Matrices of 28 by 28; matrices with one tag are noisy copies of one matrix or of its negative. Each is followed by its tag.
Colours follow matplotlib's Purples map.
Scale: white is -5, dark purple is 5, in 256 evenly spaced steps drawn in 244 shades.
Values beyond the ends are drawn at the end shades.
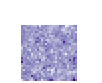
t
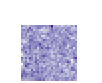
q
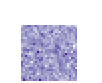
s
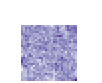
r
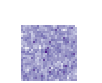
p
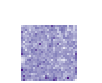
r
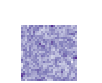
q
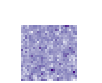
t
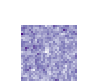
p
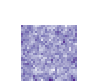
t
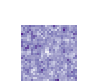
p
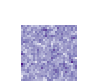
q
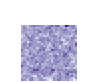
t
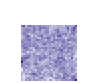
r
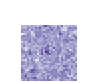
p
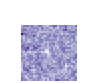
p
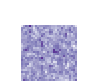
s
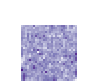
r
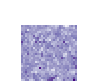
t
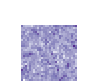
s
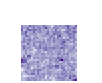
r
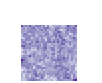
r
